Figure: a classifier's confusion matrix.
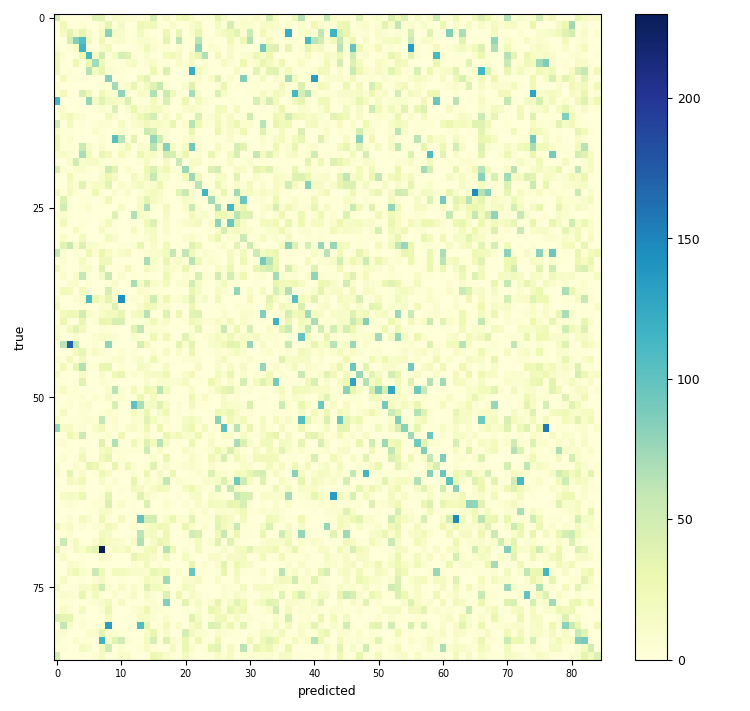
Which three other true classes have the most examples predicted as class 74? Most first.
10, 16, 17
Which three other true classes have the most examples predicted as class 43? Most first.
63, 2, 30
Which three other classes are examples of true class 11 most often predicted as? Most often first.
0, 59, 5
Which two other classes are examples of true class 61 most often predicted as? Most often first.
72, 28
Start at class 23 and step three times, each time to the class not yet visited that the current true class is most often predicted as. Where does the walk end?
68
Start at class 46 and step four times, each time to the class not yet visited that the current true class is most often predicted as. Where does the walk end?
48
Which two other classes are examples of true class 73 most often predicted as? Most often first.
76, 21
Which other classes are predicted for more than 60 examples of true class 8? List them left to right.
29, 36, 40
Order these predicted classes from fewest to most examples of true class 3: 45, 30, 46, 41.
45, 46, 41, 30
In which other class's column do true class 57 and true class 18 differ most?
58
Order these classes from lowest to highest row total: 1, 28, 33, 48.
28, 1, 33, 48
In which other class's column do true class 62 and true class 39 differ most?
32
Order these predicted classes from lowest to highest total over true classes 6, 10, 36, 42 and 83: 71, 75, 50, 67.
71, 67, 50, 75
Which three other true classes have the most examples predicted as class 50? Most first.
49, 42, 21
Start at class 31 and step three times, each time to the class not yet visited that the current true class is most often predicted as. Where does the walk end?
21
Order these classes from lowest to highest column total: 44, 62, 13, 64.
64, 13, 44, 62
